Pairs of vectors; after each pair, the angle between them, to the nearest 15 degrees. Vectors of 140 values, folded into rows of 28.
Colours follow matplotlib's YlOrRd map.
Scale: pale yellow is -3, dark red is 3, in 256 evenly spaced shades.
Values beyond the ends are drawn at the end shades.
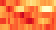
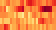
150 degrees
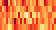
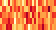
135 degrees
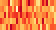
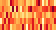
135 degrees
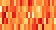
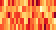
90 degrees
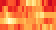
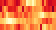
15 degrees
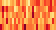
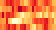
75 degrees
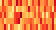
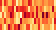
150 degrees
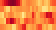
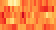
150 degrees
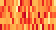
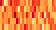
120 degrees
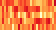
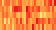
45 degrees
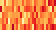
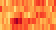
60 degrees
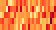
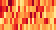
135 degrees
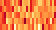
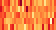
45 degrees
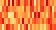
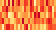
15 degrees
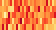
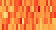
30 degrees
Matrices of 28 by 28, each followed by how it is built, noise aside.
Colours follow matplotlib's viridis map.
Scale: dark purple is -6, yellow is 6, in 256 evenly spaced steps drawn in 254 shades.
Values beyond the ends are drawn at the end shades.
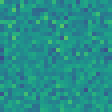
repeating columns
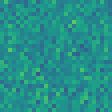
repeating columns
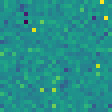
sparse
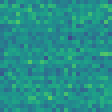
blocks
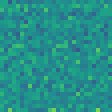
repeating columns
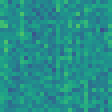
blocks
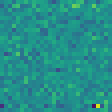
uneven rows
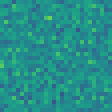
noise
